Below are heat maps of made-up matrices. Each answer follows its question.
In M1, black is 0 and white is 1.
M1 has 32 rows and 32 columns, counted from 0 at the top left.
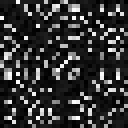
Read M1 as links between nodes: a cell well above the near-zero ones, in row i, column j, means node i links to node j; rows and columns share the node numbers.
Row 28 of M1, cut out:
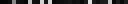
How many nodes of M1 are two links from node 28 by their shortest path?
3
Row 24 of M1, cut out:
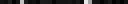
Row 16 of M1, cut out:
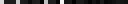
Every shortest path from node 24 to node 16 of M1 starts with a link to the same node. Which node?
node 22
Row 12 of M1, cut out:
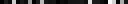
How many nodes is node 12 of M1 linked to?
7
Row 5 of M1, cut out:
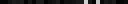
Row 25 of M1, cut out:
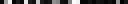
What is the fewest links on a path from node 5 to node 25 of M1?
7
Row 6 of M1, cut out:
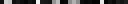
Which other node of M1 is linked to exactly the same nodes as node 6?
node 29
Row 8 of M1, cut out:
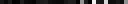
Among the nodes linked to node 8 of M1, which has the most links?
node 20
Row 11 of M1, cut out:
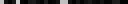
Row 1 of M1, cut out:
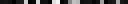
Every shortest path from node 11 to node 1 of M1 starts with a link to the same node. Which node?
node 4
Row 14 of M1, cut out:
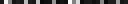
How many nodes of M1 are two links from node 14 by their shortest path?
1
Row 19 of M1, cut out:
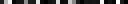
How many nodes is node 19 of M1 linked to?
9
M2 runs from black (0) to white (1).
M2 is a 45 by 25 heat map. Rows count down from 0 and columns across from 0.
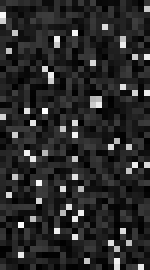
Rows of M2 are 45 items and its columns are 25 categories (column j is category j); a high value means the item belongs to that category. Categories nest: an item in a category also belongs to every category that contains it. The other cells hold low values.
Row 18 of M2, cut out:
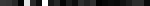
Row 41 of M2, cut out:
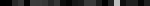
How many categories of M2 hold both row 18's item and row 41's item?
0
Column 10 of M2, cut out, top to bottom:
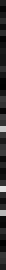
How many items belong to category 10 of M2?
3
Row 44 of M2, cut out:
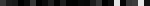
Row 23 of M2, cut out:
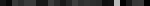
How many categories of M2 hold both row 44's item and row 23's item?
1
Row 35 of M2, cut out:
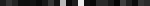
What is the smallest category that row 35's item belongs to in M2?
13
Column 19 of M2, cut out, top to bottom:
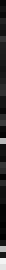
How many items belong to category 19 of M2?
4
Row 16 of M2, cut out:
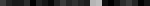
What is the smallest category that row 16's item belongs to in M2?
16
